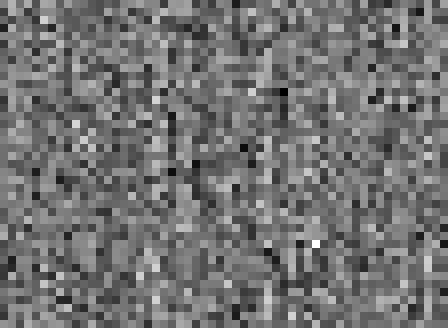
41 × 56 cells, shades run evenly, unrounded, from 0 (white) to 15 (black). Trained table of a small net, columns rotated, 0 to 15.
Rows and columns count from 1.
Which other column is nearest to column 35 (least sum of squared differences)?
41
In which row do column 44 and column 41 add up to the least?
11
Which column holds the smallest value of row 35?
18
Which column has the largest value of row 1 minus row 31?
40
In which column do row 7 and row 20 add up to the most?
22
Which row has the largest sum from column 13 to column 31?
4
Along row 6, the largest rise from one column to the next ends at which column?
52
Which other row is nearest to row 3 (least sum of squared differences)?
34
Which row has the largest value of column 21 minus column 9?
1
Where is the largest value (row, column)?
12, 36
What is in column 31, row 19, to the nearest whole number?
14
